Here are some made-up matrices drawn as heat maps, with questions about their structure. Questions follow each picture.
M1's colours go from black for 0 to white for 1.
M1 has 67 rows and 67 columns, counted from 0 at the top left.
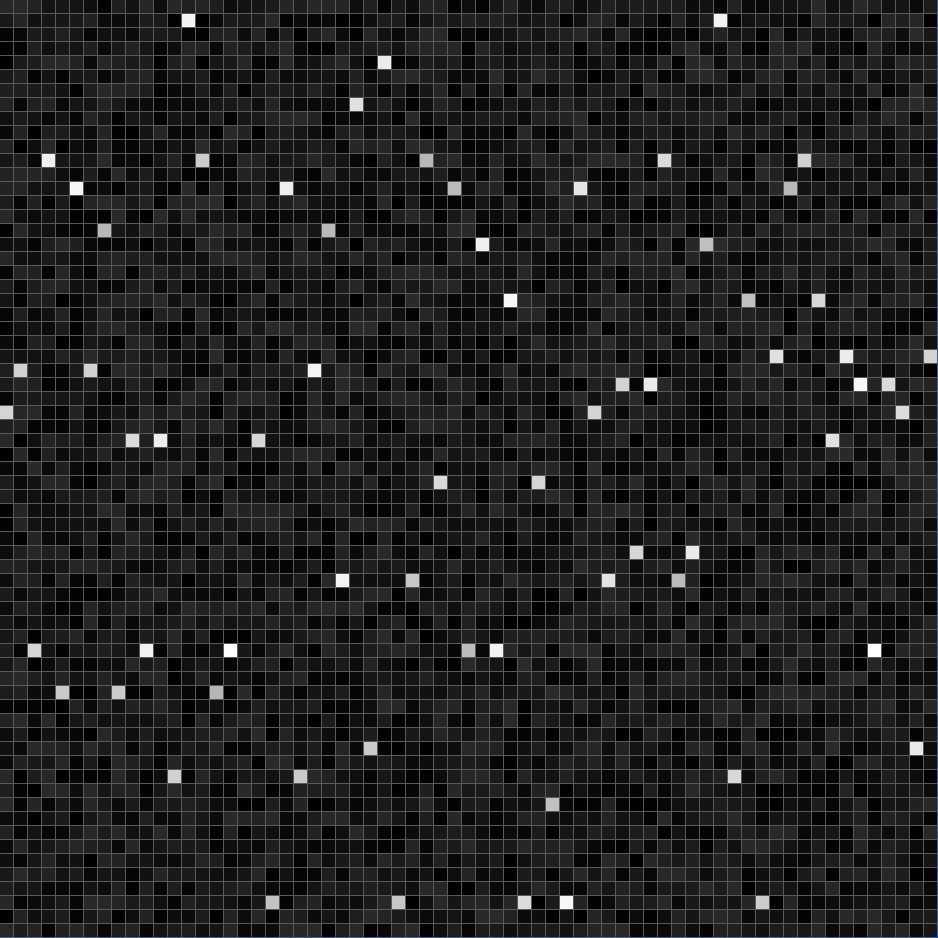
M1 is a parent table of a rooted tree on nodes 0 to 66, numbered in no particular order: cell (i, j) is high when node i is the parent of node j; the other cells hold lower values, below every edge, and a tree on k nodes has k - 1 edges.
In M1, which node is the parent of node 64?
29
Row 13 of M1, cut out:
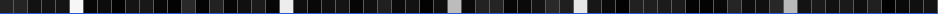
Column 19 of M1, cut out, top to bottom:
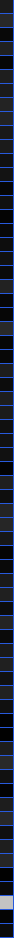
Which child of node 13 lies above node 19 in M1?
41
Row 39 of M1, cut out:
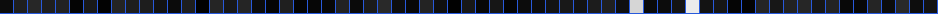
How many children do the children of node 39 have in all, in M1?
3
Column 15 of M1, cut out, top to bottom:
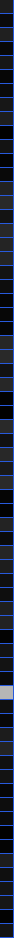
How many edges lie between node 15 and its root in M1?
7
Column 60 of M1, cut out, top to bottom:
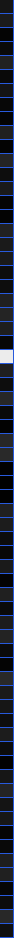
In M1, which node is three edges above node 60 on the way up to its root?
16
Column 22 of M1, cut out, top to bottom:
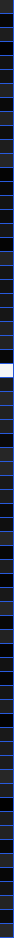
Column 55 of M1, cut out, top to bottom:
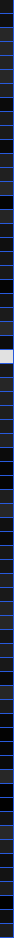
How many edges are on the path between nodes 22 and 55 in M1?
4
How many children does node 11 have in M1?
5
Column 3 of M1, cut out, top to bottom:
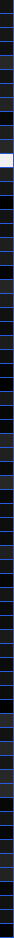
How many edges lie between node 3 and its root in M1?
4
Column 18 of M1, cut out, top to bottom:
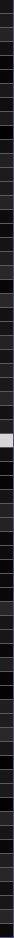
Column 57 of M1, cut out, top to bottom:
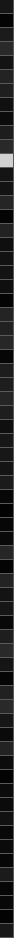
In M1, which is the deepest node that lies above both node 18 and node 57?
31
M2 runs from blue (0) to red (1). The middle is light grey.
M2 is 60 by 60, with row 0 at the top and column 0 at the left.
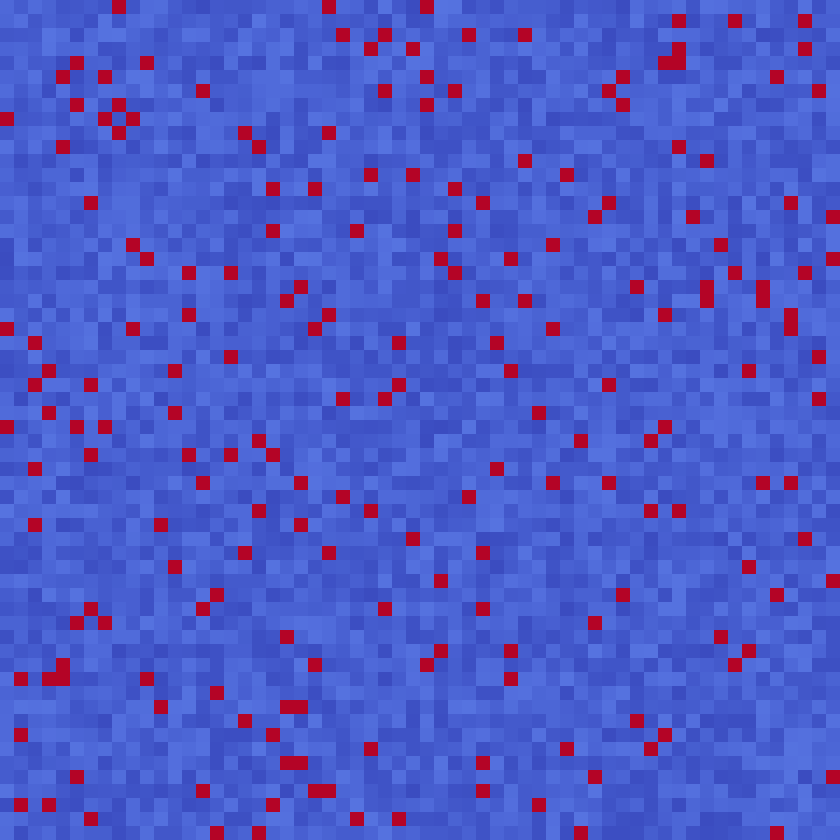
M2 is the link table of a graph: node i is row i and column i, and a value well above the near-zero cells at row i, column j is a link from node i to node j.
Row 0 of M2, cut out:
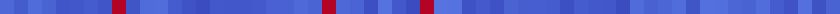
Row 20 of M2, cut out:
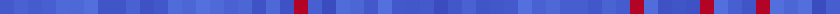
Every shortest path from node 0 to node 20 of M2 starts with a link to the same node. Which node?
node 23
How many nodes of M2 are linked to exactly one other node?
1
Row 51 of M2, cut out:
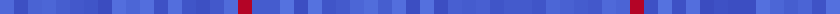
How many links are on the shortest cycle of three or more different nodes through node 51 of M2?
7
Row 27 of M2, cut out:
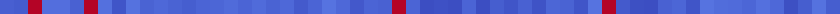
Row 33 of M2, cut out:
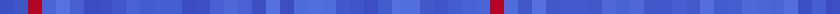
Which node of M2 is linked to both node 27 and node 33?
node 2
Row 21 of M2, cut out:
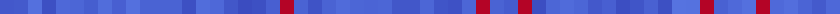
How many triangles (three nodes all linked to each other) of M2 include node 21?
3
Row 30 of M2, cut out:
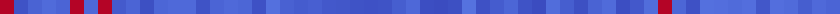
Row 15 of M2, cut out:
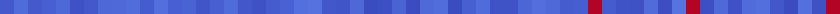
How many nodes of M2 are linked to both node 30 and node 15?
0
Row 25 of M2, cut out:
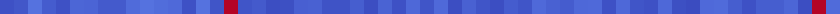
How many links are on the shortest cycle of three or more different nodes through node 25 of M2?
5
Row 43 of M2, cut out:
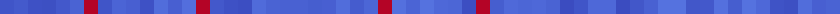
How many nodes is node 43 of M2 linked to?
4
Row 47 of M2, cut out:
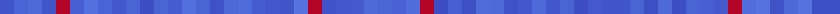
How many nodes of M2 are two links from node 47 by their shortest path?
10
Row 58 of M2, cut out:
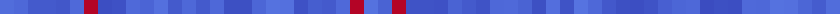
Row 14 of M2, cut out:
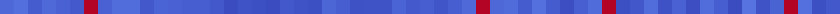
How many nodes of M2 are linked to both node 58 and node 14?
1
